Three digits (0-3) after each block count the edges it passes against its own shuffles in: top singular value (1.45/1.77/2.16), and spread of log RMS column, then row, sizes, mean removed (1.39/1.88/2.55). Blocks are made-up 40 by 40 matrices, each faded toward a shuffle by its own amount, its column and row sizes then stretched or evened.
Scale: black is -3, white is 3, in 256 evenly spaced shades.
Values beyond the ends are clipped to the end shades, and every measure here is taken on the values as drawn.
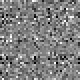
1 2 2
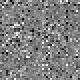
0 1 1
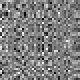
3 3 0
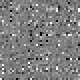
0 2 2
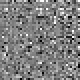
2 2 2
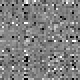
2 2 2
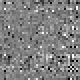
1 2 2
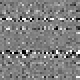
3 0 3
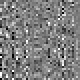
2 3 0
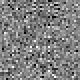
1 1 0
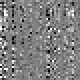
2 3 1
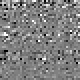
1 1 3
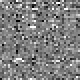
1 1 2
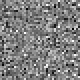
0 2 0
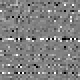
2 0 3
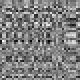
3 0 3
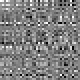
3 1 3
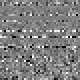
1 0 3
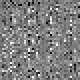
1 3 0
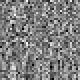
2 1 0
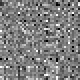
2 2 2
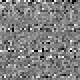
0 0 3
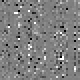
0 3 0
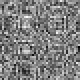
2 0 0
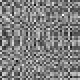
3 2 0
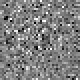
1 1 1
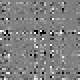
0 3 3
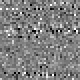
1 0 2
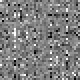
1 3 1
